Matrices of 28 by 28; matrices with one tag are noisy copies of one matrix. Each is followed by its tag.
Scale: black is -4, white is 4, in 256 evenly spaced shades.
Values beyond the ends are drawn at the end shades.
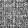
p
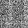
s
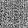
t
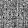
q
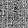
t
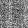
s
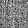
p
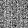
q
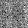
s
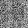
s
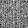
p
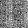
s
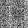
s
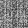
q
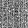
t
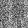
s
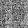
s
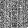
q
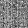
q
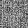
p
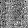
s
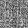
q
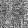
s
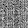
t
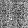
s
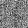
t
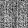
q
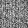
p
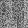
s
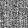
q
